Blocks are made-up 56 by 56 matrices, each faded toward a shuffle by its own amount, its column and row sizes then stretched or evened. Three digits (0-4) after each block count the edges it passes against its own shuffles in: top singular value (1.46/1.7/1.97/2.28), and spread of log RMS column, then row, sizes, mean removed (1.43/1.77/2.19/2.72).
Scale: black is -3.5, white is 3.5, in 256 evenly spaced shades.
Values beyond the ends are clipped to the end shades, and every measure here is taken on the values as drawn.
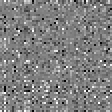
3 3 3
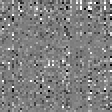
3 4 2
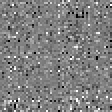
0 3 3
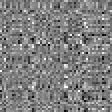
4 3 3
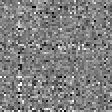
2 2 3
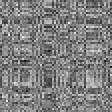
4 0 2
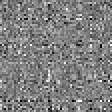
3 2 3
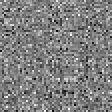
2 0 1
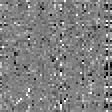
3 3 0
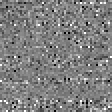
0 0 3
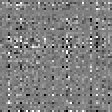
2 4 4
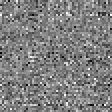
2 0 2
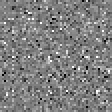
0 1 2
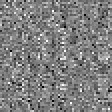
3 2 0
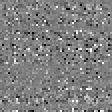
0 2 4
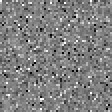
0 1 0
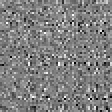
3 1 3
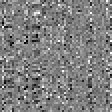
3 4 1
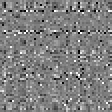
4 1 3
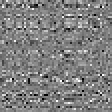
4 0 4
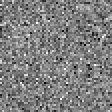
2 0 0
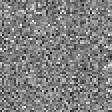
3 0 0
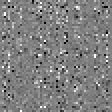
0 4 2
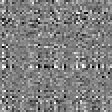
4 3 4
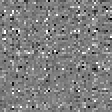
2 3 2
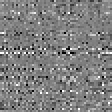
4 1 4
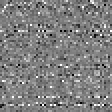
3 0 4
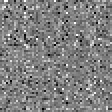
0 3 3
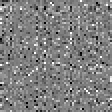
3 2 0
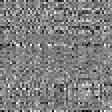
4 0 4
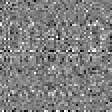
3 0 3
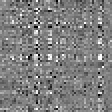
4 4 3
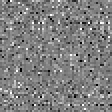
2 0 2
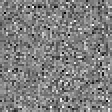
0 2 2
